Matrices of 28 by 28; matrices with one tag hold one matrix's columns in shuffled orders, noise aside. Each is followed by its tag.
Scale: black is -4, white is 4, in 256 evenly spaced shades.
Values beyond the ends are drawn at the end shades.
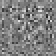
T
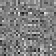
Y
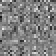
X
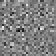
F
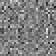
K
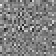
F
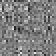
X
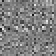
F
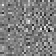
F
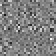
F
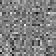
Y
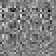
T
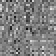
X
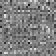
K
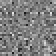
Y
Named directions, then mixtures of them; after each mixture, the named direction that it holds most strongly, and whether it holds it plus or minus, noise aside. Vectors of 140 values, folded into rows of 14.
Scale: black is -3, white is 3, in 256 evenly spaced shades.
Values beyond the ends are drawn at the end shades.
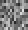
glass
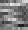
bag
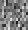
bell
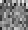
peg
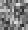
glass, minus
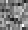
bag, minus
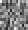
glass, minus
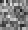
bag, plus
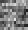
bag, plus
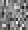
bell, minus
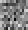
glass, minus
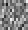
glass, minus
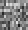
bell, minus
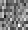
bell, plus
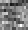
bag, minus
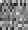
peg, plus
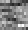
bag, minus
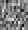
bell, plus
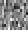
bell, plus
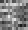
bag, plus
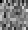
peg, minus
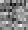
bag, minus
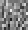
bell, minus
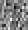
bell, plus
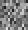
glass, plus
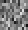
glass, plus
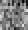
peg, minus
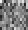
peg, plus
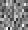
glass, plus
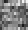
bag, plus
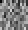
peg, minus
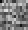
bag, plus
